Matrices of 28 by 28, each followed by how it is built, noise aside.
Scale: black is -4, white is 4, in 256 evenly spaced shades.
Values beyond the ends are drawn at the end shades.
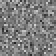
noise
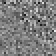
upper triangular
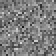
noise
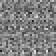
repeating columns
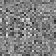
low rank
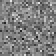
noise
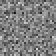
repeating columns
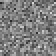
noise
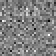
low rank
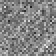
Hankel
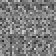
repeating columns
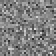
noise
